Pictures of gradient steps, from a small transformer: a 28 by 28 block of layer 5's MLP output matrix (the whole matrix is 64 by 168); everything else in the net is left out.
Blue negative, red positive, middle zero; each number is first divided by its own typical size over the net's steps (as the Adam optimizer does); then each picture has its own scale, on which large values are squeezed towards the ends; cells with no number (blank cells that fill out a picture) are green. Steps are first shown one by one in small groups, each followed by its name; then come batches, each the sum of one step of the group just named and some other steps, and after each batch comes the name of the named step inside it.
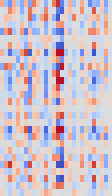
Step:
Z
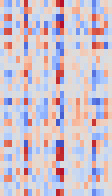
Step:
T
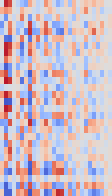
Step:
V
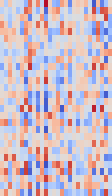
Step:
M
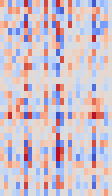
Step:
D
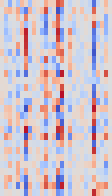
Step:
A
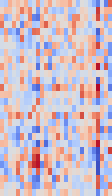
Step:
D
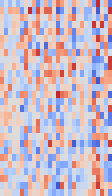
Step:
A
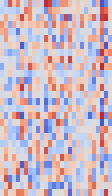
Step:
M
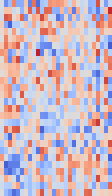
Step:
T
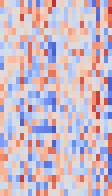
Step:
M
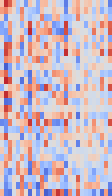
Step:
V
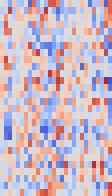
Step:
Z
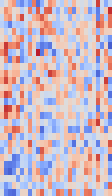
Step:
V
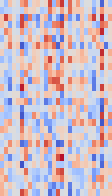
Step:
T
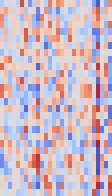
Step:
A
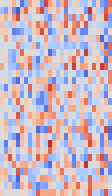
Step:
M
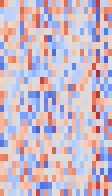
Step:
M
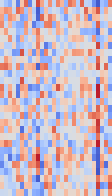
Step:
D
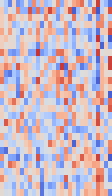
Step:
Z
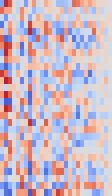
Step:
V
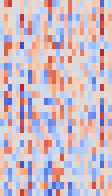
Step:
V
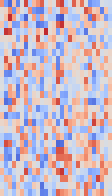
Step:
T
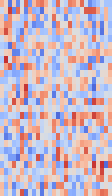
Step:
D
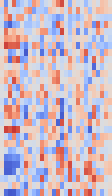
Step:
T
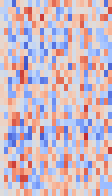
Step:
Z
